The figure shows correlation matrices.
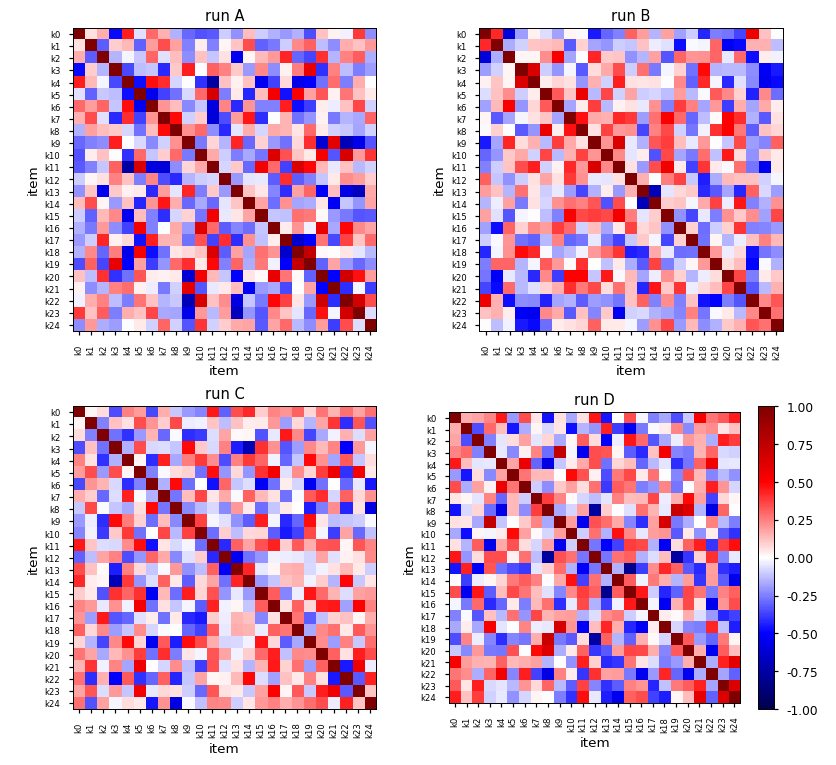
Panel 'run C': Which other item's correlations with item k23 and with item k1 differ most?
k24
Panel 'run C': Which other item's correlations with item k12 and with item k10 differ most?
k4
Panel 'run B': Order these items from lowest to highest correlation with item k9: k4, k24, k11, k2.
k4, k24, k2, k11
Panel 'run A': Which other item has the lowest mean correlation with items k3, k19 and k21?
k20
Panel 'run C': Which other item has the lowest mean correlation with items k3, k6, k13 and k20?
k22
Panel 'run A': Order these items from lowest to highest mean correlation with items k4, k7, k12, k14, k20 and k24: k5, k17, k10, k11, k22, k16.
k11, k5, k16, k10, k22, k17
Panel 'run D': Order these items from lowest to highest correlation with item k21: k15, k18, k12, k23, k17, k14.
k14, k18, k17, k12, k15, k23
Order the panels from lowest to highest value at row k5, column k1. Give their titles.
run D, run A, run B, run C
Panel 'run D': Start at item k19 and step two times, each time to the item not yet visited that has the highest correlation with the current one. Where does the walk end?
k20
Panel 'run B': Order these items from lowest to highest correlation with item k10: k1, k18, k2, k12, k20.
k1, k12, k2, k18, k20
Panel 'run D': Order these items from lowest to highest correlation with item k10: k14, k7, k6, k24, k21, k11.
k24, k21, k11, k7, k6, k14
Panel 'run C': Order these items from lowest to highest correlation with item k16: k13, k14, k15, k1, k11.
k14, k13, k1, k15, k11
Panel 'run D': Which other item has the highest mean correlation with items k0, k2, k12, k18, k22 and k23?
k6
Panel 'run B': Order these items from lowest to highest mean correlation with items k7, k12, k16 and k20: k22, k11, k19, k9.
k22, k19, k9, k11
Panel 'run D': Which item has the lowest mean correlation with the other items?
k13
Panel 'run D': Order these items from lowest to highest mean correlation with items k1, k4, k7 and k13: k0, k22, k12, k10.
k10, k12, k0, k22
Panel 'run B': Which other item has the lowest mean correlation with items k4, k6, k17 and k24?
k20
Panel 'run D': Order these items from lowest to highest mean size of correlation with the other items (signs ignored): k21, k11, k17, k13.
k17, k21, k11, k13
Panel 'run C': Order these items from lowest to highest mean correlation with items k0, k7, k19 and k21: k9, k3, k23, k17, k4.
k17, k3, k9, k23, k4
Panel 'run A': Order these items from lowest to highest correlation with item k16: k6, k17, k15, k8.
k6, k15, k17, k8
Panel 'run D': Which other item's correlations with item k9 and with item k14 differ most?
k3
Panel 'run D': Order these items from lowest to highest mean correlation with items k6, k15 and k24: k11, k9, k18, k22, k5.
k18, k9, k22, k5, k11
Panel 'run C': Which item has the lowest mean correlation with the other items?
k6
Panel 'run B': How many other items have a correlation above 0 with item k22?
8
